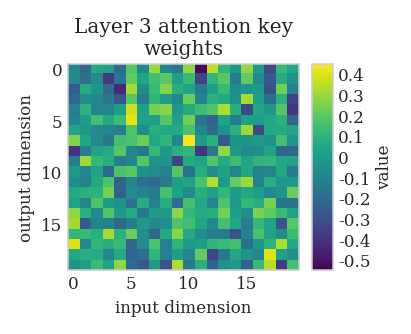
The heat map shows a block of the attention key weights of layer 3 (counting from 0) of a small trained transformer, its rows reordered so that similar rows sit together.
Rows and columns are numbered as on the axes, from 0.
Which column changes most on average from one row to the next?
12
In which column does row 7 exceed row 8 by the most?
0
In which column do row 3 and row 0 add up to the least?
11
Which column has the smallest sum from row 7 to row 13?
7
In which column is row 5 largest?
5
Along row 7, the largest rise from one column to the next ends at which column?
10
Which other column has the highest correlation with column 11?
17
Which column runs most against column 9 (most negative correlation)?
6
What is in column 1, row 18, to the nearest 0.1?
0.1
